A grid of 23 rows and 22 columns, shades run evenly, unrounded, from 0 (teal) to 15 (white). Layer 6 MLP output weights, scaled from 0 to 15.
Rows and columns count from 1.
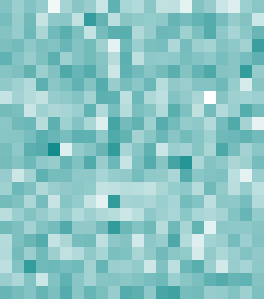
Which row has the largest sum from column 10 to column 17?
15
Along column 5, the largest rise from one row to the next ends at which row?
13
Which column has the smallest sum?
10
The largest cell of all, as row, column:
8, 18
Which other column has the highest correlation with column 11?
14
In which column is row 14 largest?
21
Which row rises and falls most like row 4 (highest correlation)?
5
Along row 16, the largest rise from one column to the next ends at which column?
11
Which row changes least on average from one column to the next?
17
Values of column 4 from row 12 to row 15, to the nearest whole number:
4 8 5 10
